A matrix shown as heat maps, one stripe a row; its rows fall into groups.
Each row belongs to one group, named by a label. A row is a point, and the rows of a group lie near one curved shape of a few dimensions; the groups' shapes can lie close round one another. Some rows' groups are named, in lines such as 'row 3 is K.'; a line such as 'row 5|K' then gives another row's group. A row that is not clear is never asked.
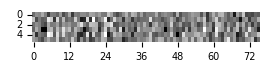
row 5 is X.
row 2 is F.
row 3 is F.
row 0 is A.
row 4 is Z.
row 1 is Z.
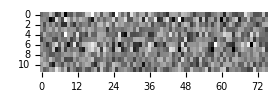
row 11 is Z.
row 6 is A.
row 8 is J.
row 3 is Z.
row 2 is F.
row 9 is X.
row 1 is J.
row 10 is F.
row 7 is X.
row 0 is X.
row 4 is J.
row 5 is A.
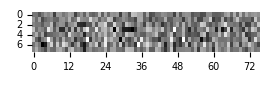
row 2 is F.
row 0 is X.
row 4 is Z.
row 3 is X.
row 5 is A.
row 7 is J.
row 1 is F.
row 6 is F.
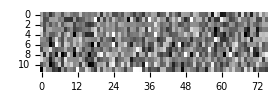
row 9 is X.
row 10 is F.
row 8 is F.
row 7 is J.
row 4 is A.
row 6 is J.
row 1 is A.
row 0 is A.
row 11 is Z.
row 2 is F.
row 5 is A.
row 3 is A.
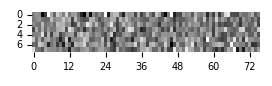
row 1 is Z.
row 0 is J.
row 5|A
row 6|A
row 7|A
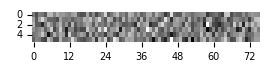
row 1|F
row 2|A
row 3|A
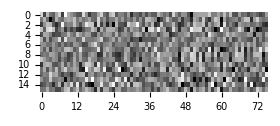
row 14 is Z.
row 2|Z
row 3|A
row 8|X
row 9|X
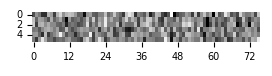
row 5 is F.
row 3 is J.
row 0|J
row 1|A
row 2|A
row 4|X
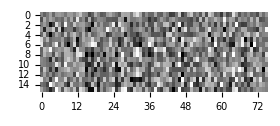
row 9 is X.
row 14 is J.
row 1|J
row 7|J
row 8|J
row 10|J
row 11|X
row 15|J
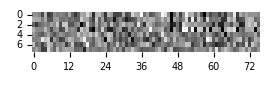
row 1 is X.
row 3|X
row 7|J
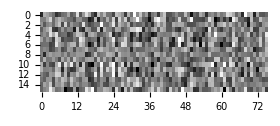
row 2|Z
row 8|F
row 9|A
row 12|Z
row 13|Z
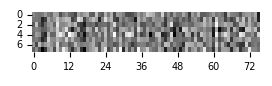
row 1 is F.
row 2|J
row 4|J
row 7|F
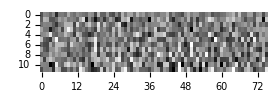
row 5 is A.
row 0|X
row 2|J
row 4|J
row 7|A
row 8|J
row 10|J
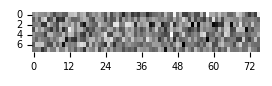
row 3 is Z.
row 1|X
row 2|J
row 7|J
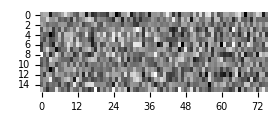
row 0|X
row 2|X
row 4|F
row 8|A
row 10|J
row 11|J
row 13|J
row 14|A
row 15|A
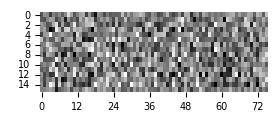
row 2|A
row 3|J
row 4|J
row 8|F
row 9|A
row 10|X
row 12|J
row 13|F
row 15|A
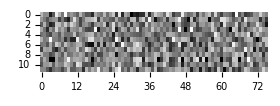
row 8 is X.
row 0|X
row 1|A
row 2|F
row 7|Z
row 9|J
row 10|J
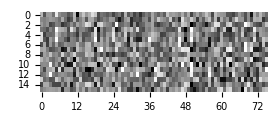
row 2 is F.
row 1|X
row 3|Z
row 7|F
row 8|Z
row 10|X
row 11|F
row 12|J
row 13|A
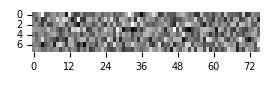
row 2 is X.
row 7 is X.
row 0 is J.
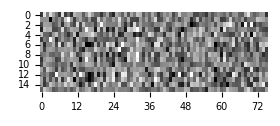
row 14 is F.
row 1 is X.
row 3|Z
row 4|A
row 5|J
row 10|A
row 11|A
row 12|J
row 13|F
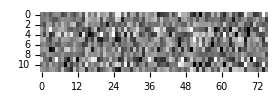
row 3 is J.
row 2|Z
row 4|Z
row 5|X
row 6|X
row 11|X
